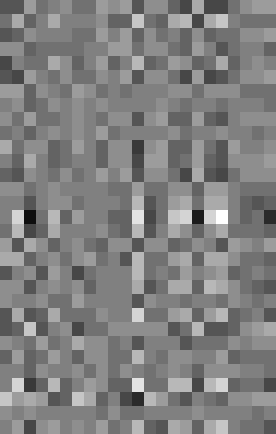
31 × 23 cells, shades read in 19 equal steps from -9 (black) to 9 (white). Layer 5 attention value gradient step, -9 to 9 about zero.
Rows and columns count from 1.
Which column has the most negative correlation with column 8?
11
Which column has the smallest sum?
3
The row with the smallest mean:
6
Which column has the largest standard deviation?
12
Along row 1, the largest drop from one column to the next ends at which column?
18
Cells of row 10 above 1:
1
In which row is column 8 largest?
29
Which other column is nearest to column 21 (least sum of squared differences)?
22
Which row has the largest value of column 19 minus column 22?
16
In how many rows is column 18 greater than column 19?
10
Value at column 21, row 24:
1
